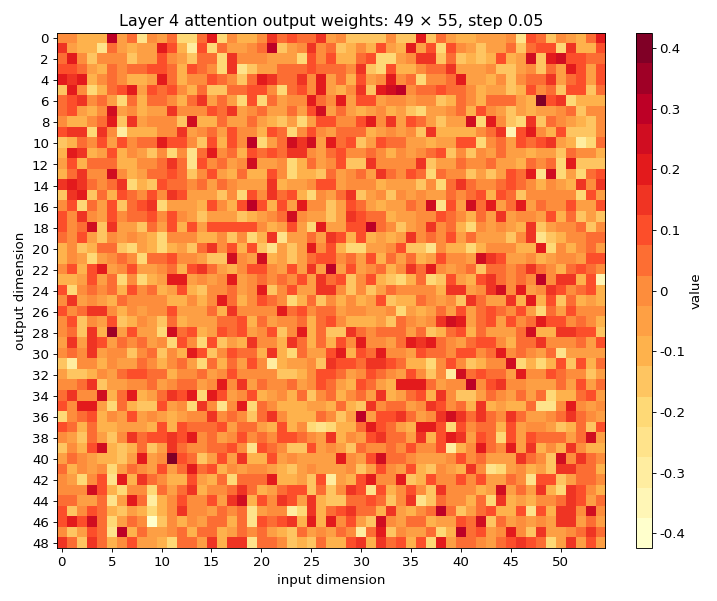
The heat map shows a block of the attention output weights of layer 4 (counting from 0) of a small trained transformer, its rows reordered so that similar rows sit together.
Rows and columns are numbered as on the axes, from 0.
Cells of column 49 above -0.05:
28
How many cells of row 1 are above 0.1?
6
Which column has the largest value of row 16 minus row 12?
37
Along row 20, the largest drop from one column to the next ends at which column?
49
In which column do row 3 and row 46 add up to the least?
19
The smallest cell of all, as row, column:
46, 9
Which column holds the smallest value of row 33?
4
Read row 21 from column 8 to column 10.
-0.2 0.05 0.05
